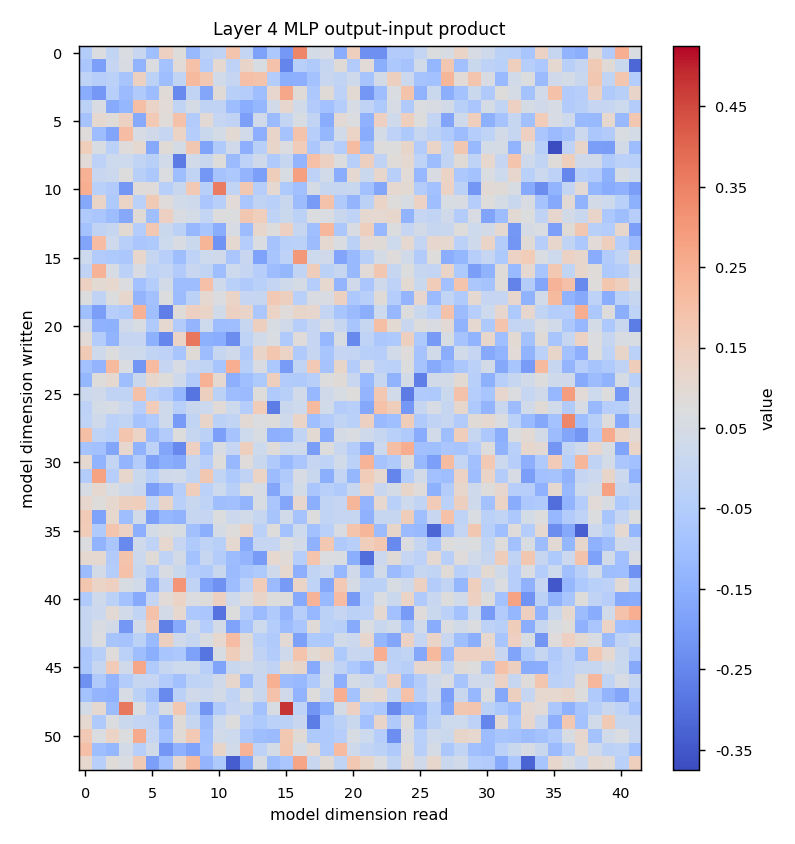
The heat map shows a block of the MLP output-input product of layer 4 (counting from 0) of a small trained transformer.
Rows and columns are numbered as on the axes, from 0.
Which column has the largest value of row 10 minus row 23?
10
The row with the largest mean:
2
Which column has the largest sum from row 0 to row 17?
16
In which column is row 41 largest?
41
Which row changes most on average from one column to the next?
7
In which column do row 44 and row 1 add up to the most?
38
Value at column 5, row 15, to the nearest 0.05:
0
